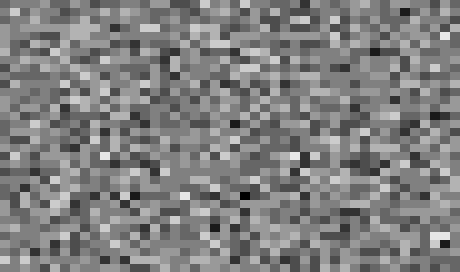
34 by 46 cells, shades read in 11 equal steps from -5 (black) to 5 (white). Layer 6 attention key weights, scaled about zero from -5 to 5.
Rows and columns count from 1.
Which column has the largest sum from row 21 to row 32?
7
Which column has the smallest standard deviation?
33
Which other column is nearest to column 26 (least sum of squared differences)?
1
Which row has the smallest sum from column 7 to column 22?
16
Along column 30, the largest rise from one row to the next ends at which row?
20
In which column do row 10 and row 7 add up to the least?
18
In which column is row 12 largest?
11
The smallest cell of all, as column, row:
25, 25
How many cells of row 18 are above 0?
17
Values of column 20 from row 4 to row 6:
3 2 -1
